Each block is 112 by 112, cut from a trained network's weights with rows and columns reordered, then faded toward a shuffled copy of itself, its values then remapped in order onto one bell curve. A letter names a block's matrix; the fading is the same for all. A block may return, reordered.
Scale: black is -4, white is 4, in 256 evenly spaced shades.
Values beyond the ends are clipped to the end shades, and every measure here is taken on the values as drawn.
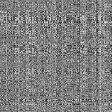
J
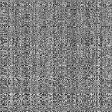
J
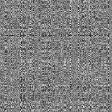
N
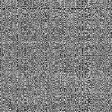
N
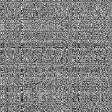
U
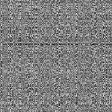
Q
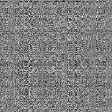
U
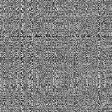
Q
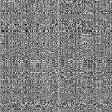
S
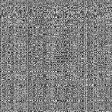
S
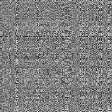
Q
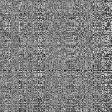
U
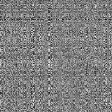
Q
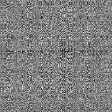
N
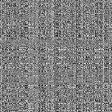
J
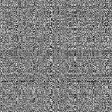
Q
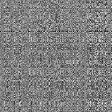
Q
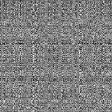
U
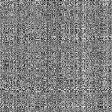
J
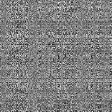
U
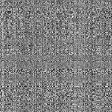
S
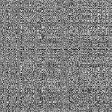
Q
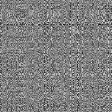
N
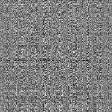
N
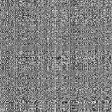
S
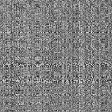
J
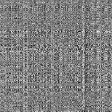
J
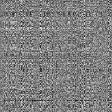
N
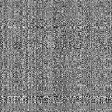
J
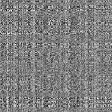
J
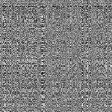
U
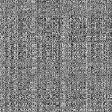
J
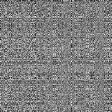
U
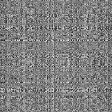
J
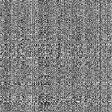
J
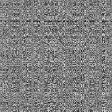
U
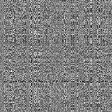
N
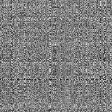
N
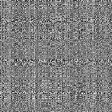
S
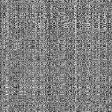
J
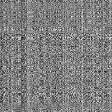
J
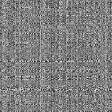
J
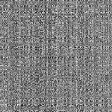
J
